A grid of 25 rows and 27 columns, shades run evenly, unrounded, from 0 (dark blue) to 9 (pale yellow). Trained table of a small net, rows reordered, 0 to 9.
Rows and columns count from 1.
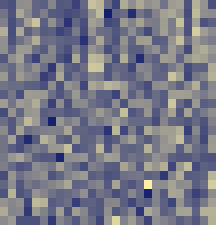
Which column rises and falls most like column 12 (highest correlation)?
13
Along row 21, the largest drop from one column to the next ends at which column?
20
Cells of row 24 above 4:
16
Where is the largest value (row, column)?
21, 19
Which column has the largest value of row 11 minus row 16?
4
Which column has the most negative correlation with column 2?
25
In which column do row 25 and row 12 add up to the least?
7
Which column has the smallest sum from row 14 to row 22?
26
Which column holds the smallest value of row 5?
11
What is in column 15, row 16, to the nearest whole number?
3
